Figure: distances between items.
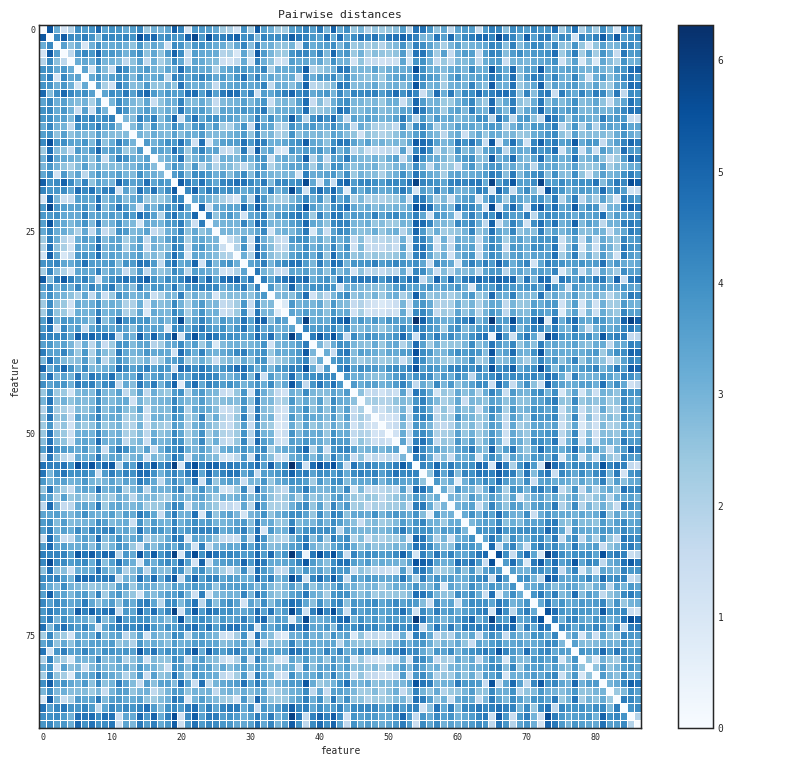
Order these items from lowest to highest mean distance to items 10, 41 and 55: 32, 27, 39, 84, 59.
39, 84, 59, 27, 32
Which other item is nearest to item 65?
38
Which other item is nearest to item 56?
60
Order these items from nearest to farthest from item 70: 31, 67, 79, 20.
67, 79, 20, 31
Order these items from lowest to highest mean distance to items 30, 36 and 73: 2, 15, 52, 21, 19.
21, 2, 15, 52, 19
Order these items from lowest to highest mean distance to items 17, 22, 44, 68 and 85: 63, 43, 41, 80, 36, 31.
80, 41, 63, 43, 31, 36
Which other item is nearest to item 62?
32
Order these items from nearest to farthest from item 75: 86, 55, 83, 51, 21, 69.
51, 21, 83, 69, 86, 55
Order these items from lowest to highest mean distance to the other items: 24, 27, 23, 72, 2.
27, 2, 24, 23, 72
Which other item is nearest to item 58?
69
